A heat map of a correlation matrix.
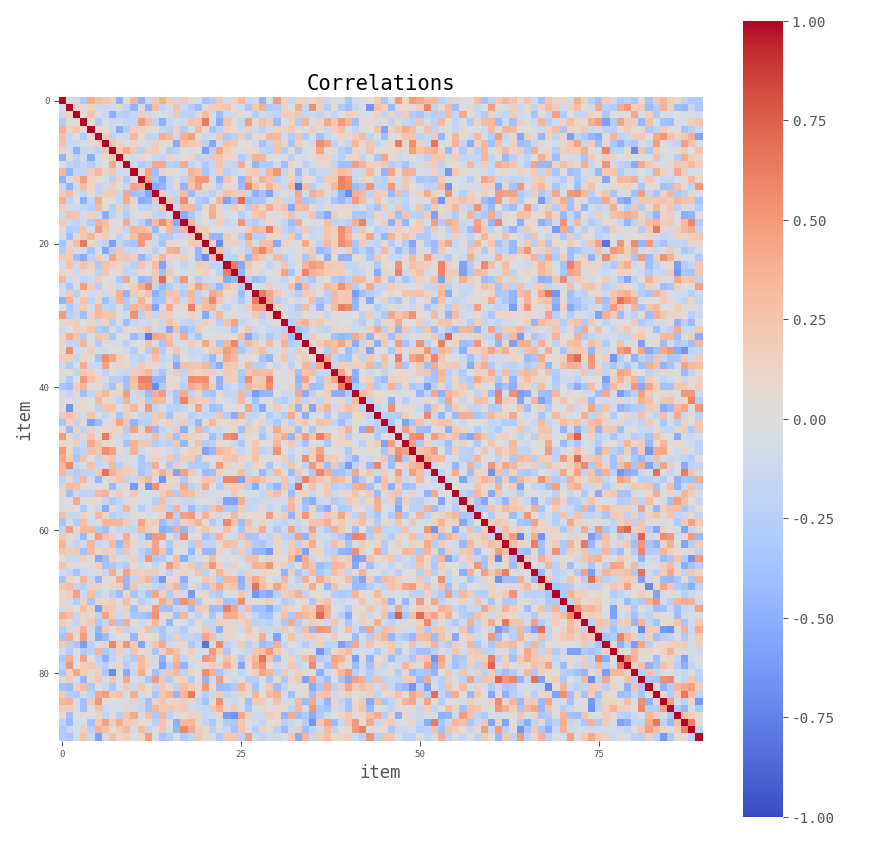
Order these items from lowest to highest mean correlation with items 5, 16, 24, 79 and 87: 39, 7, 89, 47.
89, 7, 47, 39
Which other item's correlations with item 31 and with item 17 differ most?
88
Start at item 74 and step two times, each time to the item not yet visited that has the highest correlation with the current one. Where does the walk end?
53
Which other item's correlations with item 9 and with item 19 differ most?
39
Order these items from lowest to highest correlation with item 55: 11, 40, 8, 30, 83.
11, 40, 8, 30, 83
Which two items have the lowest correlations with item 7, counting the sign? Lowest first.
80, 20
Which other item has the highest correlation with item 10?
30
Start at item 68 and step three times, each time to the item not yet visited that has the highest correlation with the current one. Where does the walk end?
78
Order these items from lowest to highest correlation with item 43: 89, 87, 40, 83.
83, 40, 87, 89
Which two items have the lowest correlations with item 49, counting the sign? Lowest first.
82, 20
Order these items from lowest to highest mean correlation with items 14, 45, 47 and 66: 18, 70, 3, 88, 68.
3, 68, 18, 88, 70
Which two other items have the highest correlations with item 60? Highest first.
79, 78
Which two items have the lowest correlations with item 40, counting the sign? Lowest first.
13, 51
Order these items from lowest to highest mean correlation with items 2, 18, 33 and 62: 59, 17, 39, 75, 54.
75, 59, 39, 17, 54
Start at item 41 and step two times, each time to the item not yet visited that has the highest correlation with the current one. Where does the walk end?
81
